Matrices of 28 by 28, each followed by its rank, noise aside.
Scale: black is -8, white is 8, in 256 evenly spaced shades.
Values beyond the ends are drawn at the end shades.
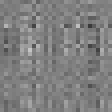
two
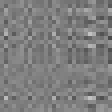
two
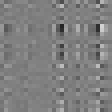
one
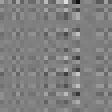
one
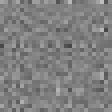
four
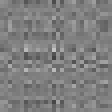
two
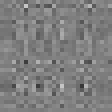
two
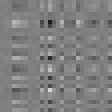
one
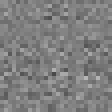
six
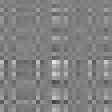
one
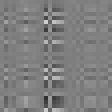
one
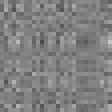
three
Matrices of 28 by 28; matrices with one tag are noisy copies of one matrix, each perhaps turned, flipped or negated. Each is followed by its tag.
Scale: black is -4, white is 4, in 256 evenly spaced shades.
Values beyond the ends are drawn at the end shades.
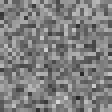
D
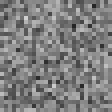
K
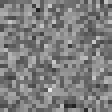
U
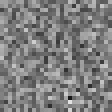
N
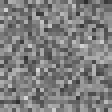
K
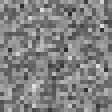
D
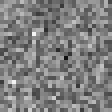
K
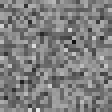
K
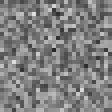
D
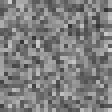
U
